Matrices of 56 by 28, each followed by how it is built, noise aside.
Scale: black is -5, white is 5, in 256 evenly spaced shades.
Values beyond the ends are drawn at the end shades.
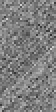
Hankel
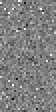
sparse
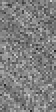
Toeplitz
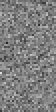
noise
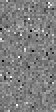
sparse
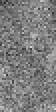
smooth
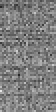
blocks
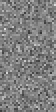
noise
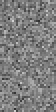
noise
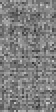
blocks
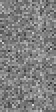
repeating rows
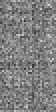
blocks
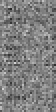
blocks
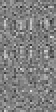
low rank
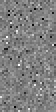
sparse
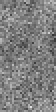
smooth
